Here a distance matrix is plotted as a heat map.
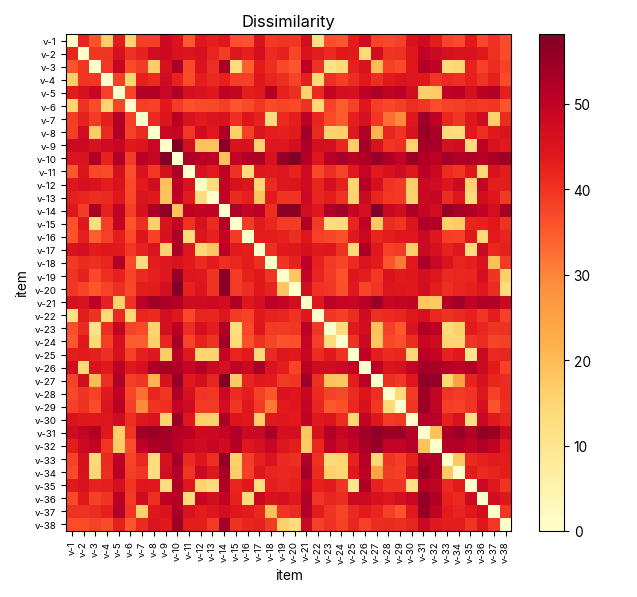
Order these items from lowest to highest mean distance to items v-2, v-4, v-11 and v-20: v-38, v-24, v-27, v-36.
v-38, v-36, v-24, v-27
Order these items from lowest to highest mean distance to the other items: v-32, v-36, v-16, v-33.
v-33, v-16, v-36, v-32
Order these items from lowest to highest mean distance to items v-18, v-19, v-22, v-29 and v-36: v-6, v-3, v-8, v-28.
v-6, v-28, v-3, v-8
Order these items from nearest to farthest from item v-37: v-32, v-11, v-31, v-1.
v-1, v-11, v-32, v-31
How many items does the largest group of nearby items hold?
8
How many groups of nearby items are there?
10
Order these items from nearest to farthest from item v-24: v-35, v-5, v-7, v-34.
v-34, v-7, v-35, v-5
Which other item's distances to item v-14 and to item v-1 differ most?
v-22
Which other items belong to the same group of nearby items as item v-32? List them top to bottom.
v-5, v-21, v-31
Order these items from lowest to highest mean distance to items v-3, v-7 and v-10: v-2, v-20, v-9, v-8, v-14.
v-8, v-14, v-2, v-20, v-9
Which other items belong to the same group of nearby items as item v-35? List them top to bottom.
v-9, v-12, v-13, v-17, v-25, v-30
